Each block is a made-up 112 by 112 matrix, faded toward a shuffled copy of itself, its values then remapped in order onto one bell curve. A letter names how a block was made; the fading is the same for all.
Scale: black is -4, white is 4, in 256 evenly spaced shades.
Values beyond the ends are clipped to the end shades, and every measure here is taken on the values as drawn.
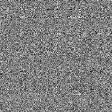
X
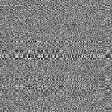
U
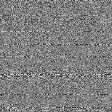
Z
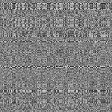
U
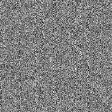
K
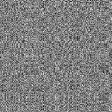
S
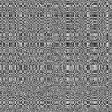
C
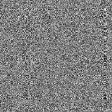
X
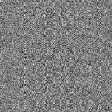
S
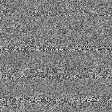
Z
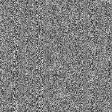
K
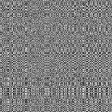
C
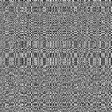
C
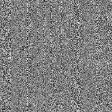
K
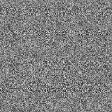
X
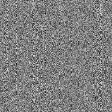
K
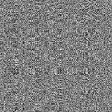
S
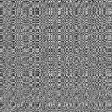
C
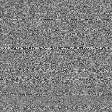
Z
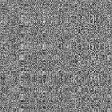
S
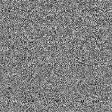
X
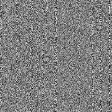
K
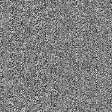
K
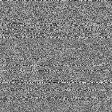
Z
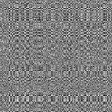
C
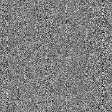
K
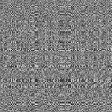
U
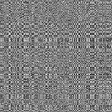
C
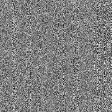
K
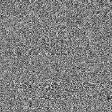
X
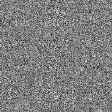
X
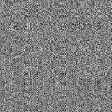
S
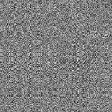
S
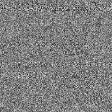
X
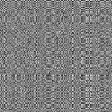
C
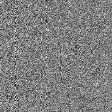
K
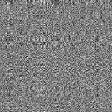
S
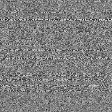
Z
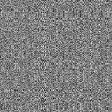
S
